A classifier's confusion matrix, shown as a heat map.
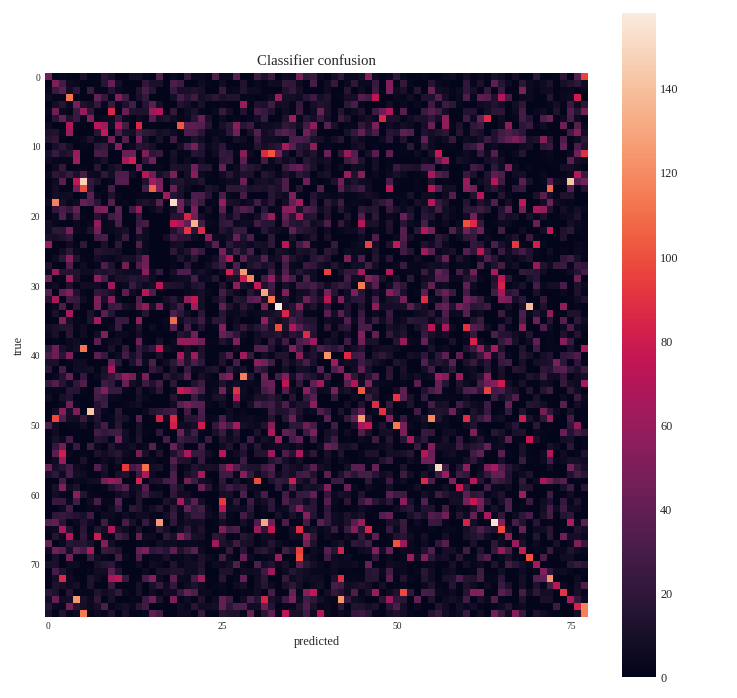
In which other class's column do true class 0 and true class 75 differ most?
4
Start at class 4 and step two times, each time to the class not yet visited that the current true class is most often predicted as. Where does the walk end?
40
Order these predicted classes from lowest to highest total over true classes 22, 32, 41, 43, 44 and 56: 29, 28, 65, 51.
29, 51, 28, 65
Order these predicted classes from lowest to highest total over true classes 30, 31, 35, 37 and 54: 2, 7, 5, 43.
5, 43, 7, 2
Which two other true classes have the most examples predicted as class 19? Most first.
7, 45
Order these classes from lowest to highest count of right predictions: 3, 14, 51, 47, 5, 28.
51, 5, 14, 47, 3, 28
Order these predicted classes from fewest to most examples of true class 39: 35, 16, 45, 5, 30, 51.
51, 45, 30, 35, 16, 5
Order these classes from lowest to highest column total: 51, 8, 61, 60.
8, 51, 61, 60
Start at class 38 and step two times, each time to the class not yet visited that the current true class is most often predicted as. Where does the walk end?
25
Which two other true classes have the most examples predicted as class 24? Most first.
67, 0
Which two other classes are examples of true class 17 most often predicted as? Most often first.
62, 35
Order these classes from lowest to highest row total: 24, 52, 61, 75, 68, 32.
52, 24, 61, 75, 68, 32
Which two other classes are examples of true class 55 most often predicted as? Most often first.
2, 54
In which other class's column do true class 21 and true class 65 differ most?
60
